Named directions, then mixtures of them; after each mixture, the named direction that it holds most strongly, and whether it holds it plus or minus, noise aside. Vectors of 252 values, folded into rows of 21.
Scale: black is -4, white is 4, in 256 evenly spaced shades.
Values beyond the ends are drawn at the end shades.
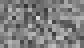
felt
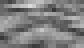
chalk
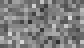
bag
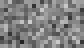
bag, minus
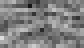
chalk, minus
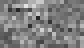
felt, minus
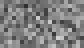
felt, plus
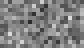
bag, plus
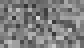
felt, plus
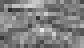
chalk, plus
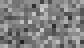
bag, minus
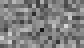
bag, plus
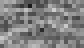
chalk, minus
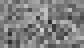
felt, minus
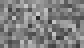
felt, minus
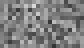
felt, minus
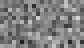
bag, minus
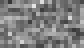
bag, plus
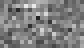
felt, minus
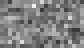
bag, plus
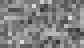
bag, plus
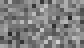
bag, minus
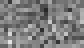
bag, plus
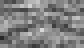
chalk, plus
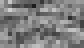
chalk, minus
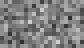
bag, minus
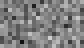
bag, minus
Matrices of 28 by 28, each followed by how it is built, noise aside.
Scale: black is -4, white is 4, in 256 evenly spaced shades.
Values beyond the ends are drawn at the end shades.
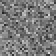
Toeplitz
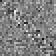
banded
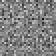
repeating columns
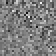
upper triangular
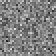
noise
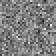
noise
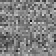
blocks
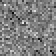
diagonal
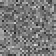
Toeplitz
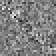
banded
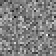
noise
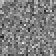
noise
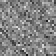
Toeplitz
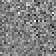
upper triangular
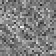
Toeplitz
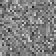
Toeplitz
